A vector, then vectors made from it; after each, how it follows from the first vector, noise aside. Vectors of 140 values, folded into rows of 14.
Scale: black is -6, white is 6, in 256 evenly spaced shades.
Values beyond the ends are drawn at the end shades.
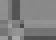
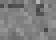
wrapped around, partly zeroed.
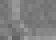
negated, shrunk.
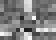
wrapped around, negated, scaled up.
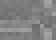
wrapped around, negated, shrunk.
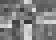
wrapped around, negated, scaled up.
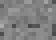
wrapped around, partly zeroed.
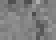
reversed, partly zeroed.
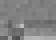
negated, partly zeroed.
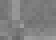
negated, shrunk.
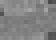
wrapped around, partly zeroed.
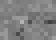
wrapped around, partly zeroed.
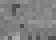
partly zeroed.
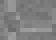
wrapped around, negated, shrunk.
